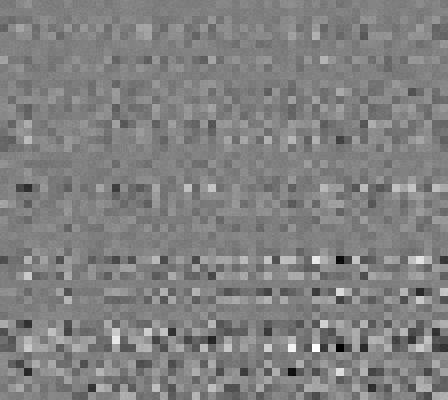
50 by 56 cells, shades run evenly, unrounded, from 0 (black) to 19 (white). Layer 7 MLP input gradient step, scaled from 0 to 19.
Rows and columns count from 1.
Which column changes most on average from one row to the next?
43
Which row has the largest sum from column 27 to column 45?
33
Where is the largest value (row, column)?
44, 40
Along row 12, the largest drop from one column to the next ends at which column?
52
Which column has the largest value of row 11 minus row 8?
26
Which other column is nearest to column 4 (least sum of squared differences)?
37
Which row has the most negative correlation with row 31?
15
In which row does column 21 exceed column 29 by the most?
42
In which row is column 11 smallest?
46
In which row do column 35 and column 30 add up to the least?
49
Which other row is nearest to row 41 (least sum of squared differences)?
14
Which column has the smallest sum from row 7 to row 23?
25
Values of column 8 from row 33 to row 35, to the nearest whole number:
6 11 7
